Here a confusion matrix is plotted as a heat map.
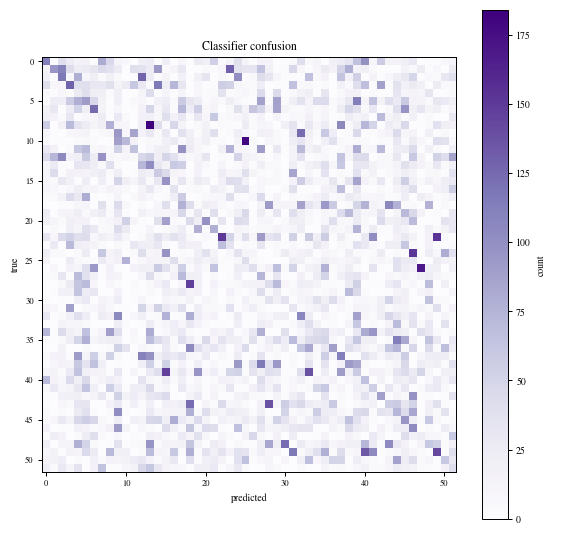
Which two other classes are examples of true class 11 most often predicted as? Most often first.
17, 27
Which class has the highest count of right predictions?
22
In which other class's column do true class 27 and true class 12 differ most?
7
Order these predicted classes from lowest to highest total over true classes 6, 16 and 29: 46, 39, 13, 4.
46, 13, 39, 4
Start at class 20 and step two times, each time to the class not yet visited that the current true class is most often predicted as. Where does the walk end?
39
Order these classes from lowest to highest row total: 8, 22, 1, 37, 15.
15, 37, 8, 1, 22
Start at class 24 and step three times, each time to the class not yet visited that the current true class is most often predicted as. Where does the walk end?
32
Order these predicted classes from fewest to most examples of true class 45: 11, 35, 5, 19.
11, 35, 19, 5
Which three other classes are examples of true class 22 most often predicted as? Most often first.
49, 41, 27
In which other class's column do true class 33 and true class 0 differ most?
40
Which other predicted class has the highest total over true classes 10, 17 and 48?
25
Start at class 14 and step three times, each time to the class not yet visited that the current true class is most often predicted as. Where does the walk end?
42
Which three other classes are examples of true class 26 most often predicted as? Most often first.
47, 6, 35
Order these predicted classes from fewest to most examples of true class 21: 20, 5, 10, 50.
20, 50, 10, 5
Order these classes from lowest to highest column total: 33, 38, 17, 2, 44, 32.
2, 38, 33, 32, 17, 44
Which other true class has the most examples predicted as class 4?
37
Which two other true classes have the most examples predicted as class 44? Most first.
35, 50
